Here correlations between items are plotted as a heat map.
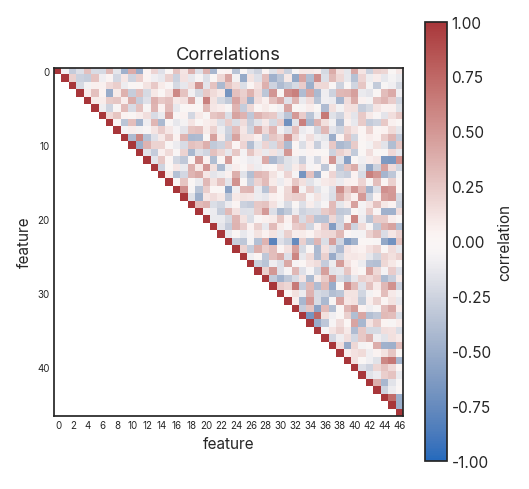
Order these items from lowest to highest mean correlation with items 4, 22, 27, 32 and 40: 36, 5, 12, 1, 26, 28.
1, 26, 12, 28, 5, 36
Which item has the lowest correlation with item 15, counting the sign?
26
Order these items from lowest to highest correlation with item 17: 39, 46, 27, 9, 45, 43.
46, 27, 43, 39, 9, 45
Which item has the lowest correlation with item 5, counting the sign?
36
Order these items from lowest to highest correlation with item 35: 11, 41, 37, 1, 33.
11, 37, 41, 1, 33
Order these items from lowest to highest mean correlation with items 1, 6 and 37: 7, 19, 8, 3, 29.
29, 3, 8, 7, 19
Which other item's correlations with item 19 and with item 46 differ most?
2
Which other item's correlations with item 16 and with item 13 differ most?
38
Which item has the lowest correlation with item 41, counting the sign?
34
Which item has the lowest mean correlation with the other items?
23
